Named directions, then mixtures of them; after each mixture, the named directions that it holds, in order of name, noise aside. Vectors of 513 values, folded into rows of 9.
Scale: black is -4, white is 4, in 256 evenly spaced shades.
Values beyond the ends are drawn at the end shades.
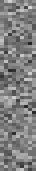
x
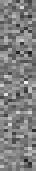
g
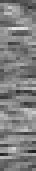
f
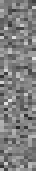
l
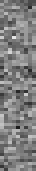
f, l.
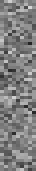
x.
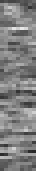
f.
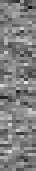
f, g, x.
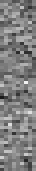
f, g.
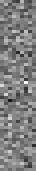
g, x.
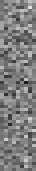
g, l, x.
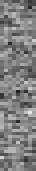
f, g, l.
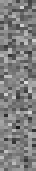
g, l.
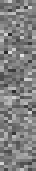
x.
